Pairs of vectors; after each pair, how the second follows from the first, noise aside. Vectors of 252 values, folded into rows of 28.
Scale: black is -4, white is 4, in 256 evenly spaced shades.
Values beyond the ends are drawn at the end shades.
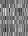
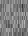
reversed, shrunk.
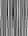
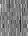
reversed, partly zeroed.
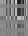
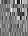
sign-scrambled.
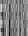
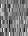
sign-scrambled.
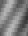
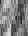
wrapped around, negated.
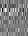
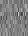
wrapped around, negated, shrunk.
